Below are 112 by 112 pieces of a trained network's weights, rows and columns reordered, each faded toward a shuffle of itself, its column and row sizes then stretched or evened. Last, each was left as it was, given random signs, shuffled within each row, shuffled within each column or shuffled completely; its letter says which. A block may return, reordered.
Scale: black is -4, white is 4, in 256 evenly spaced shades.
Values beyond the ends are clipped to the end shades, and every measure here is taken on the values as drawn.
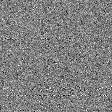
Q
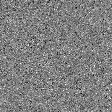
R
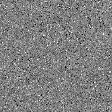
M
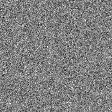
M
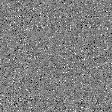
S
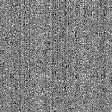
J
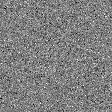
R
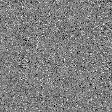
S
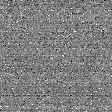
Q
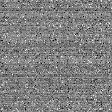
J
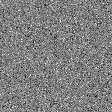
R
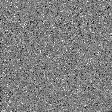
Q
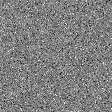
R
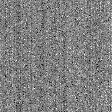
M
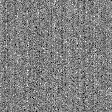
M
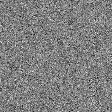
M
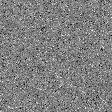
R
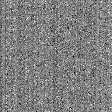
M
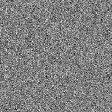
J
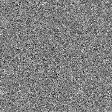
S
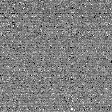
J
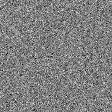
Q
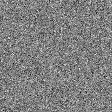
R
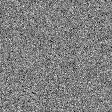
R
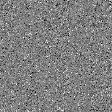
M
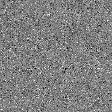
S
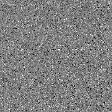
S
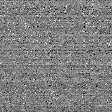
J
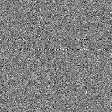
J
